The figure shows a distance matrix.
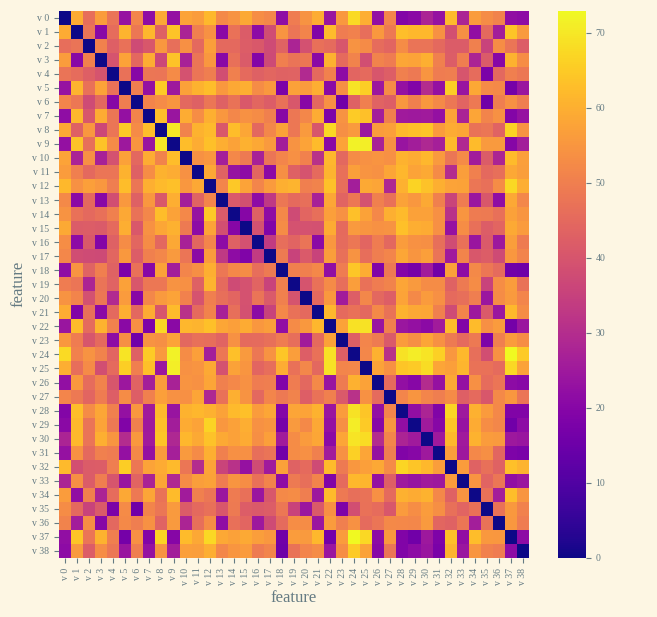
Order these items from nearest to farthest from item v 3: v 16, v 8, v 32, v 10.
v 16, v 10, v 8, v 32
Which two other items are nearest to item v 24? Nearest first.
v 12, v 27
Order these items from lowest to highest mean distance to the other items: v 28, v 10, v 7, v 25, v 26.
v 26, v 7, v 28, v 10, v 25
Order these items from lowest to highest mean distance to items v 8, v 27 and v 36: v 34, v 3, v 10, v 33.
v 3, v 34, v 10, v 33
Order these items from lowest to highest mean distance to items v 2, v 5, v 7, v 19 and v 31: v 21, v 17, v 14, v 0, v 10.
v 0, v 17, v 14, v 21, v 10
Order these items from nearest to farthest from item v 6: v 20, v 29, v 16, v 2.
v 20, v 2, v 16, v 29
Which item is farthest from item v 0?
v 24
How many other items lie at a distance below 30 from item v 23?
4
